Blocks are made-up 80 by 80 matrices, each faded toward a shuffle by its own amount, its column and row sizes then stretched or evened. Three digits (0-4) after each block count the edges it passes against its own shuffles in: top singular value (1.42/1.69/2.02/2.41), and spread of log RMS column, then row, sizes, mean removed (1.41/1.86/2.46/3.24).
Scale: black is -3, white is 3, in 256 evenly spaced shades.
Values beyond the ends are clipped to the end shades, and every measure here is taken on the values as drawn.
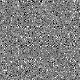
2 2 2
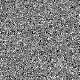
0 1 1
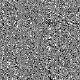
1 3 1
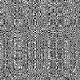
4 3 1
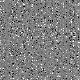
0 3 0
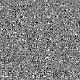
0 1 3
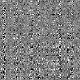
3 4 3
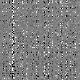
2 4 3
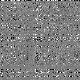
1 3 4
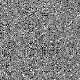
2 2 1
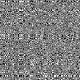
4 1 3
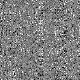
2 2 0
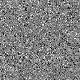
2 0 0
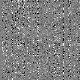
2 4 1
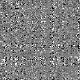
1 3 3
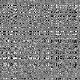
4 3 4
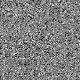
1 0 1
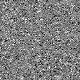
1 0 1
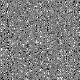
1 3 1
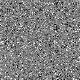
1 1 1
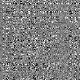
2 3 3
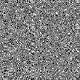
3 1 1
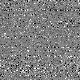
0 0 3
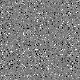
0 2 2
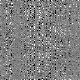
3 4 2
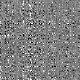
0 4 3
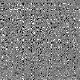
2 3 3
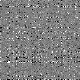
2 2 3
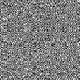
4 0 0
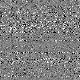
0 1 4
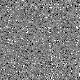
0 1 2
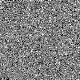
0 0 2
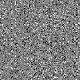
2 2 0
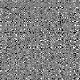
3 3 3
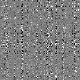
2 4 3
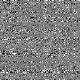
2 2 4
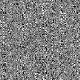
2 3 0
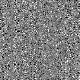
2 2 0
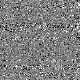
0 1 3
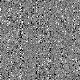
1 3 0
